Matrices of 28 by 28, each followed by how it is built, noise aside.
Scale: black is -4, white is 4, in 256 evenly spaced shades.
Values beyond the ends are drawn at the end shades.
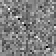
diagonal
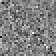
diagonal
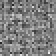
blocks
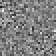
block diagonal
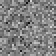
repeating rows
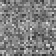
blocks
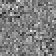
block diagonal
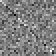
diagonal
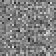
repeating rows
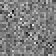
banded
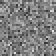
noise
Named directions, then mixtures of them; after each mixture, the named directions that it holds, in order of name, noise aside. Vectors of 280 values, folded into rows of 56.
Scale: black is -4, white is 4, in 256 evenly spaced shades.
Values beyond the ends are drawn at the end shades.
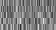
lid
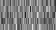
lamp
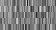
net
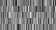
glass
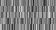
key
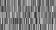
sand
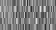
net.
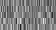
lid.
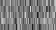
lamp.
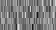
glass, lamp.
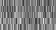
lid.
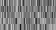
lid, sand.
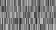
sand.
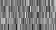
lamp.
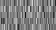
glass, lamp, net.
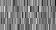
glass, lamp, net.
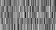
key, lamp, lid.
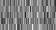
lamp.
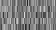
key, net.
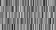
key.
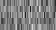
lamp.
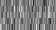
key.
